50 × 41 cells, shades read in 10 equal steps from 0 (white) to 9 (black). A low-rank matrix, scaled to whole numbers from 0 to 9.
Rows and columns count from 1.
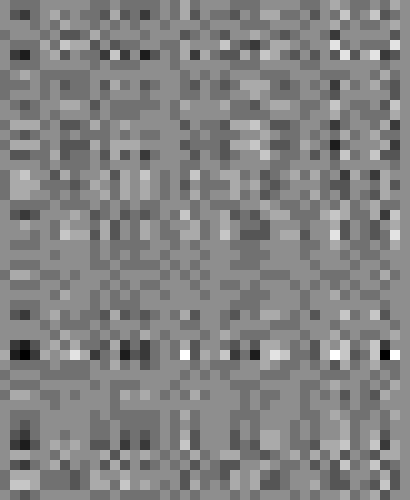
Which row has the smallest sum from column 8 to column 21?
18
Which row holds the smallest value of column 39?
49
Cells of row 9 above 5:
8
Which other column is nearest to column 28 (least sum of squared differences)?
19
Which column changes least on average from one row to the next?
41
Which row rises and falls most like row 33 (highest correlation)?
17
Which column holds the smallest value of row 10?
26
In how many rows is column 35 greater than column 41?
21
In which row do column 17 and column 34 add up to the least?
36
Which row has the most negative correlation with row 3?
9
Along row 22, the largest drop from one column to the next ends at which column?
40
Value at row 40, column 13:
3
